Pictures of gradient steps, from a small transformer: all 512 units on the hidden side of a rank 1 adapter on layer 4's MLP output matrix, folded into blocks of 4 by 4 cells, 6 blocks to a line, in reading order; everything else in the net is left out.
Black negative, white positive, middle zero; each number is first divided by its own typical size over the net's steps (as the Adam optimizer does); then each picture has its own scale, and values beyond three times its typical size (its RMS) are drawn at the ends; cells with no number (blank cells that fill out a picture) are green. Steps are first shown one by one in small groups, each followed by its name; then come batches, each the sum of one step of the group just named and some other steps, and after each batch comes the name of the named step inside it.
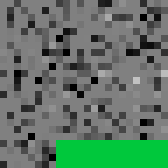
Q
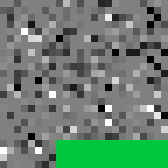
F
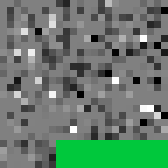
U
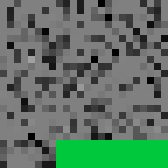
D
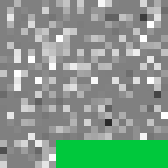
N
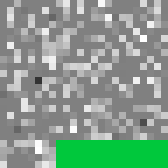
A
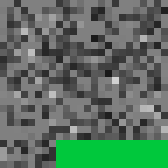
U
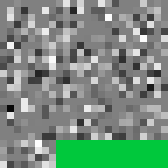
A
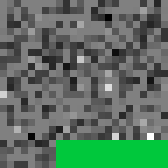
D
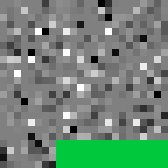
D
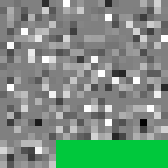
F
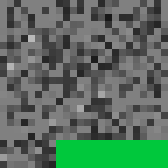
D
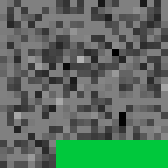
D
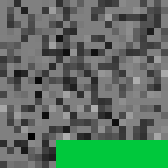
Q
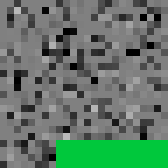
Q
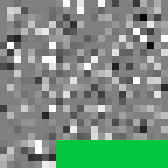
A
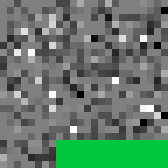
U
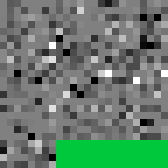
Q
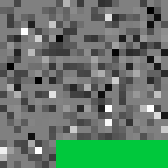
F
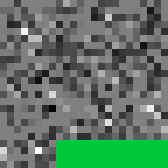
F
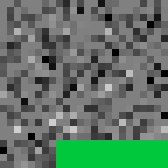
D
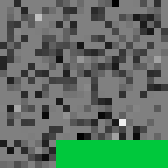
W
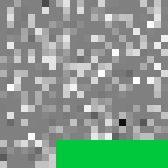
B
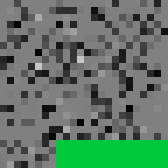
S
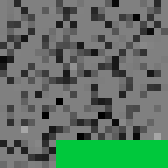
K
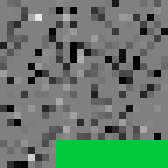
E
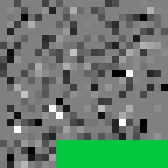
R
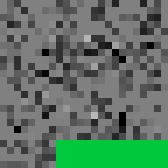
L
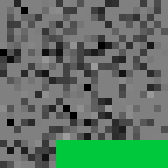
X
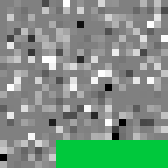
B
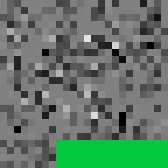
L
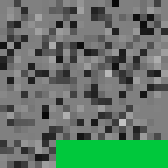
W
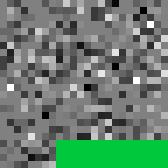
B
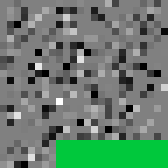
S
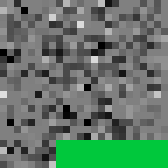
X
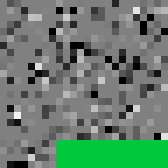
E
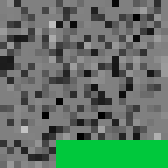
K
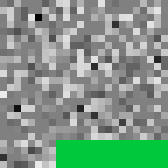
B
